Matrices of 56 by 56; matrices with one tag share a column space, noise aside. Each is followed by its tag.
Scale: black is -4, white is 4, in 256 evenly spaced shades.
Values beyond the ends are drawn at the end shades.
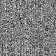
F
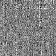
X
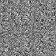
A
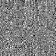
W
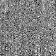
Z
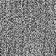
F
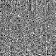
Z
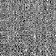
Z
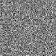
A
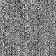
X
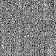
F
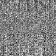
Z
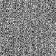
F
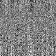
Z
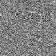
A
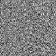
A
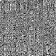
Z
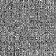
X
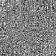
W
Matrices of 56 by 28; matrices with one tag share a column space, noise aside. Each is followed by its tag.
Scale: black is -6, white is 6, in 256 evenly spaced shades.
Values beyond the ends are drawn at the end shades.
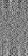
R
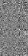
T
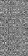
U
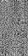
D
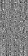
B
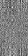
R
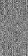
R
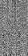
D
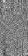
R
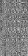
B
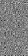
T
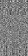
R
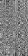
D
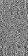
R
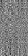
R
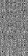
B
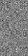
T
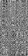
D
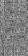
B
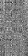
B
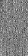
B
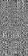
D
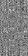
B
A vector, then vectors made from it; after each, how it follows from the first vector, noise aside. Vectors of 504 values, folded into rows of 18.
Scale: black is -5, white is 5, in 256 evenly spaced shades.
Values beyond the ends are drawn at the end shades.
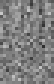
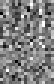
negated, scaled up.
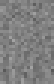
reversed, negated, shrunk.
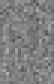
wrapped around, negated, shrunk.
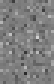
wrapped around, partly zeroed.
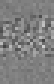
negated, partly zeroed.
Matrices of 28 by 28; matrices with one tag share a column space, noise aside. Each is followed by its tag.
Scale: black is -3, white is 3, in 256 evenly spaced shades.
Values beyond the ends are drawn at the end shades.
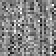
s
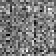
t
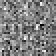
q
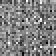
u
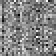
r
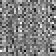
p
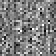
s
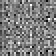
u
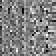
t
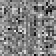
t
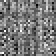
s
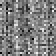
s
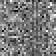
r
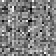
t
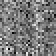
r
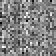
u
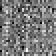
p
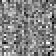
u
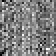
r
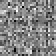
t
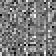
r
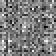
p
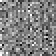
r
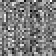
r
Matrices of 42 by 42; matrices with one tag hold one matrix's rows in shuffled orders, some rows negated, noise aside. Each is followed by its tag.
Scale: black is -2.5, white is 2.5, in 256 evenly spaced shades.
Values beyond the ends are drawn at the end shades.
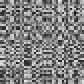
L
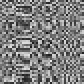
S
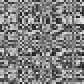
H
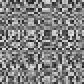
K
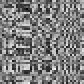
S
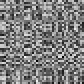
L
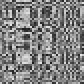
S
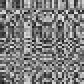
L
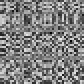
L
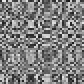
K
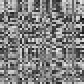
H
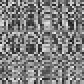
K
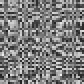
H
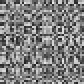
L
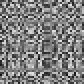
K
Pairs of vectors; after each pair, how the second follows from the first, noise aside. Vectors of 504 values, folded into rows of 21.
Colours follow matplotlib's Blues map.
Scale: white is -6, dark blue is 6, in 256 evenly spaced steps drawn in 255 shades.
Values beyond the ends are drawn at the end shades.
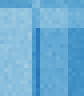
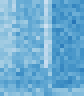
reversed, negated.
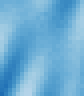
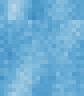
wrapped around, negated, shrunk.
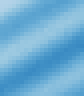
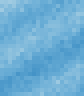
shrunk.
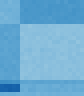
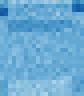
wrapped around, partly zeroed.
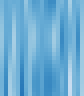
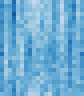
reversed, negated.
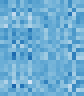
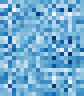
reversed, scaled up.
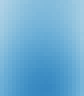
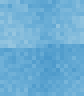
wrapped around, negated, shrunk.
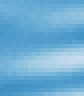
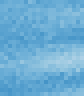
shrunk.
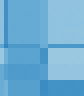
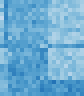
copied.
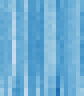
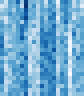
reversed, scaled up.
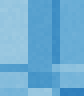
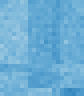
shrunk.
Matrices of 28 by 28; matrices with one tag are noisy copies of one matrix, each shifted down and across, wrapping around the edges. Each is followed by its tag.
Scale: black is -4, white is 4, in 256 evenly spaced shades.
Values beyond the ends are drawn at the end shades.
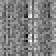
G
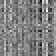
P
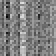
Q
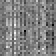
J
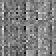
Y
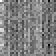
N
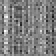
N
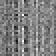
P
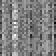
Q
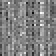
N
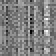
Q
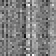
G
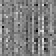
P
